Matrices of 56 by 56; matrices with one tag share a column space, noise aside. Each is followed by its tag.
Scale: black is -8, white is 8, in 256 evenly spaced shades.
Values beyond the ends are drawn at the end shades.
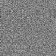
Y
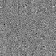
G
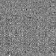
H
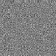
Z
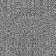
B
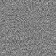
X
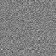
X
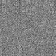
G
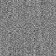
B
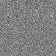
Y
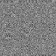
Z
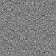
X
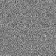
Z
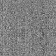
H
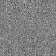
G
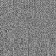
B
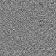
X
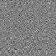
X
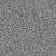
Y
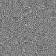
Y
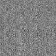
H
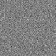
Y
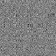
Z
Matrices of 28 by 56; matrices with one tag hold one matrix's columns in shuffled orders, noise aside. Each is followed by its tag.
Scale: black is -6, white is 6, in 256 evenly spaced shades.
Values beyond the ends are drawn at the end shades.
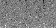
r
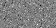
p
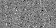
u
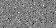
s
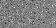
s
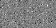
s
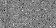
u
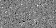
s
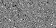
p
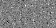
s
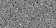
p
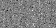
u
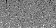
r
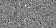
s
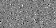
s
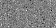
u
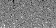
r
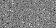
u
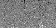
r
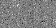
s
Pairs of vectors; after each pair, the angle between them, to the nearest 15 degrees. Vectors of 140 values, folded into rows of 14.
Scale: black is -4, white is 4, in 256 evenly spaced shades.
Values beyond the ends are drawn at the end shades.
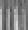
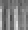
15 degrees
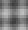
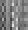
105 degrees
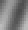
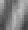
165 degrees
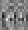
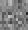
60 degrees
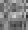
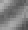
105 degrees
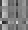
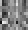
150 degrees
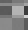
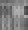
30 degrees
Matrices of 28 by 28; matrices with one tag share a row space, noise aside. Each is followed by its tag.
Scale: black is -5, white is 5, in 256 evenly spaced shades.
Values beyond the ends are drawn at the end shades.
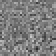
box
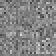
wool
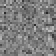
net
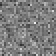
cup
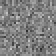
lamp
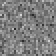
cup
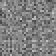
net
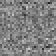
net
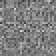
cup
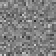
net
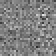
wool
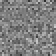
box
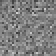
lamp
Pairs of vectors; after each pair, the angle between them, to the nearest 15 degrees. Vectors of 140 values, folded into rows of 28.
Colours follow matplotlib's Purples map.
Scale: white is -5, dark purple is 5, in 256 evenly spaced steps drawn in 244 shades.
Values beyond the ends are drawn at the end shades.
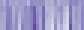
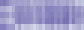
120 degrees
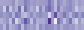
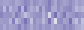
30 degrees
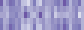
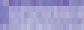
75 degrees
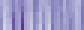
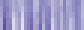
165 degrees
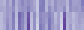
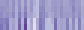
90 degrees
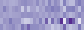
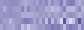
165 degrees
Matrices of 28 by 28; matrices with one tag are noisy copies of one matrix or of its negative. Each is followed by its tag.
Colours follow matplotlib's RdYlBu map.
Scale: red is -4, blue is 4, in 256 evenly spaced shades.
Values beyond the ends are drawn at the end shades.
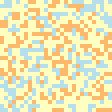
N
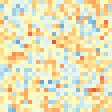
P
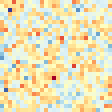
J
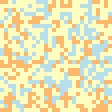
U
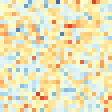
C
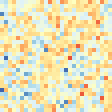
C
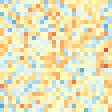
C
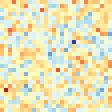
N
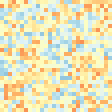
N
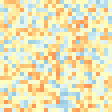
J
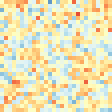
N
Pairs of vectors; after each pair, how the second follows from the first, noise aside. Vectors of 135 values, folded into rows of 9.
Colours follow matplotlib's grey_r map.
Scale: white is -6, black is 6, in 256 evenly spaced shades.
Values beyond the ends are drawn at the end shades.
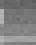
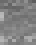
partly zeroed.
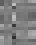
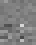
wrapped around, negated, partly zeroed.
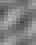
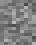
shuffled.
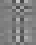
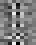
reversed, negated, scaled up.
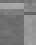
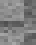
wrapped around, negated.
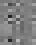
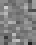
shuffled.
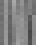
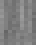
wrapped around, negated, shrunk.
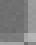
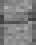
wrapped around, negated.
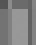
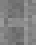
wrapped around, negated, shrunk.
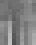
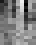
reversed, negated, scaled up.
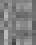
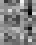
reversed, negated, scaled up.
